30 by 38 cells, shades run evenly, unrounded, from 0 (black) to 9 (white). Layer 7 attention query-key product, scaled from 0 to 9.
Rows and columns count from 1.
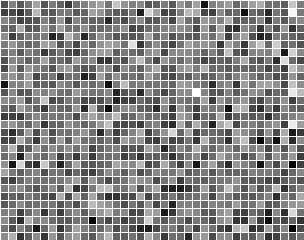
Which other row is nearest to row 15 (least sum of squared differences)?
26
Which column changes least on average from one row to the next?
28
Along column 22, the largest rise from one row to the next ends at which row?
17
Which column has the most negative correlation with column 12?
1
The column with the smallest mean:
22
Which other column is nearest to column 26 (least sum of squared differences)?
9
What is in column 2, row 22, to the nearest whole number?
4
